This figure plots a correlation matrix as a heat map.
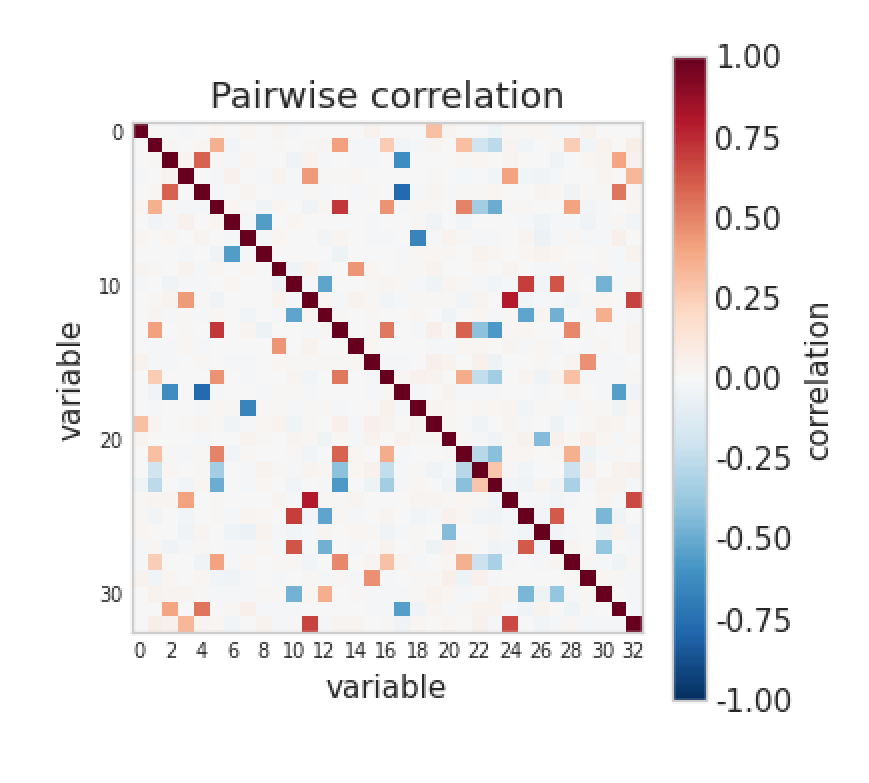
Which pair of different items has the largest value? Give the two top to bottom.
11, 24
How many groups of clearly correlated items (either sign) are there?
10
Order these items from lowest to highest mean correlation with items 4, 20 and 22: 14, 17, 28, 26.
17, 26, 28, 14
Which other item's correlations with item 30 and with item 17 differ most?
4
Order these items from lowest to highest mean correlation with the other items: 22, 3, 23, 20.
23, 22, 20, 3
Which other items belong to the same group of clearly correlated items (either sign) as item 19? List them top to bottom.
0
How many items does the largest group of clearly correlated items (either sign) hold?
8
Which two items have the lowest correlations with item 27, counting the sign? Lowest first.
12, 30
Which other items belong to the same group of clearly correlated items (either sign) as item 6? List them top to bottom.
8
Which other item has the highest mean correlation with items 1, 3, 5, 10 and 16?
13
